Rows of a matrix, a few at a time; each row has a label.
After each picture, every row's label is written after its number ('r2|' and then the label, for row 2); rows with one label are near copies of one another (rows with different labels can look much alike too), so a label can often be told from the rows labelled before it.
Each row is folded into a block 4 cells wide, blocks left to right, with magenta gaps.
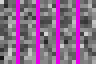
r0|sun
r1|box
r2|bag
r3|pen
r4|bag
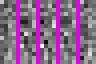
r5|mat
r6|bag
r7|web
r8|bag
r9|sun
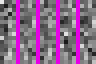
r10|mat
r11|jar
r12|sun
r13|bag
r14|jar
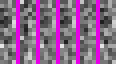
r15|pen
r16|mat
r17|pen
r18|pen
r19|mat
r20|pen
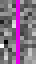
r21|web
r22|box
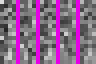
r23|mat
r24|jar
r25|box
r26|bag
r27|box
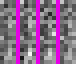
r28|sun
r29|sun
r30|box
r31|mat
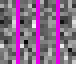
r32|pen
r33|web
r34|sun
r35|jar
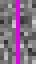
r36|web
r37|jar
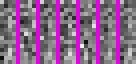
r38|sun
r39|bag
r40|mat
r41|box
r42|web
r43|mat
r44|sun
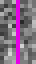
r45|box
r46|pen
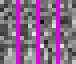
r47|box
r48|box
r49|web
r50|jar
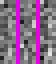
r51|sun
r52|web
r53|sun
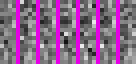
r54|web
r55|mat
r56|pen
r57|bag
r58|jar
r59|pen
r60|box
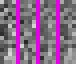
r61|box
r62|web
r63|sun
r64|box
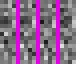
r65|bag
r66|jar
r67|web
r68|pen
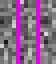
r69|web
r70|sun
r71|bag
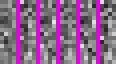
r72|bag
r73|mat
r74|jar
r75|box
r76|jar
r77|mat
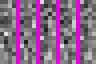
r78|bag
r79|web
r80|mat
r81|pen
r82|mat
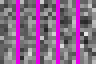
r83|mat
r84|sun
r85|mat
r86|pen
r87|bag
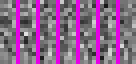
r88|bag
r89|bag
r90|sun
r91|mat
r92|jar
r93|sun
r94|web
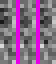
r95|pen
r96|pen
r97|pen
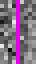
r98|jar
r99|mat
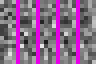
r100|box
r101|bag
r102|web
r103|bag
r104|pen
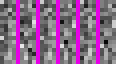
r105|mat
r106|jar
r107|mat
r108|web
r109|sun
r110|web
